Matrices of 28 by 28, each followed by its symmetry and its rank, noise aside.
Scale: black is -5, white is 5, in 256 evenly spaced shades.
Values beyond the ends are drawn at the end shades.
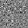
antisymmetric, rank six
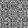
no symmetry, rank four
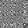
symmetric, rank four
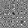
symmetric, rank four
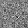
symmetric, rank six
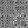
symmetric, rank four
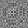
symmetric, rank three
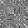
symmetric, rank four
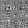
antisymmetric, rank four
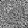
symmetric, rank six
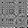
symmetric, rank three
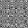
antisymmetric, rank four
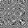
symmetric, rank four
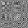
symmetric, rank three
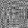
antisymmetric, rank four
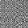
no symmetry, rank four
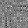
symmetric, rank four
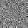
antisymmetric, rank six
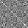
symmetric, rank four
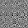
no symmetry, rank four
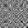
symmetric, rank three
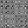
symmetric, rank four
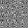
no symmetry, rank four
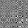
symmetric, rank three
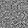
antisymmetric, rank six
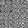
symmetric, rank four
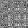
symmetric, rank three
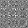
symmetric, rank four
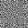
antisymmetric, rank four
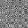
antisymmetric, rank four
